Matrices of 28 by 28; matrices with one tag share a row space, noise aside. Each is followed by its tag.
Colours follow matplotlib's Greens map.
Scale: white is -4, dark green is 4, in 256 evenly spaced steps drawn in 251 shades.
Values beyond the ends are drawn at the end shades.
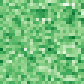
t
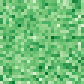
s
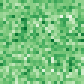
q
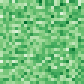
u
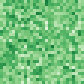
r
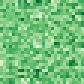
r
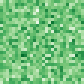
q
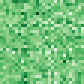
q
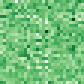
r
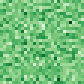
t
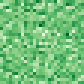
t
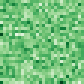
u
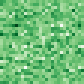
u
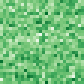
r
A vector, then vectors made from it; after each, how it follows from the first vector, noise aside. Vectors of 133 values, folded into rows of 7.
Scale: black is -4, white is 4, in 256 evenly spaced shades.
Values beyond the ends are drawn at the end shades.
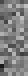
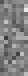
reversed, negated, partly zeroed.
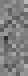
wrapped around, shrunk.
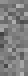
wrapped around, shrunk.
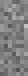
wrapped around, negated, shrunk.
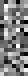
wrapped around, negated, scaled up.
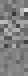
reversed, negated, partly zeroed.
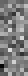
copied.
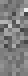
reversed, negated, partly zeroed.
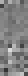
wrapped around, negated, partly zeroed.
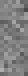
reversed, shrunk.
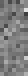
reversed, negated, partly zeroed.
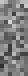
sign-scrambled.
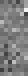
reversed, negated, partly zeroed.
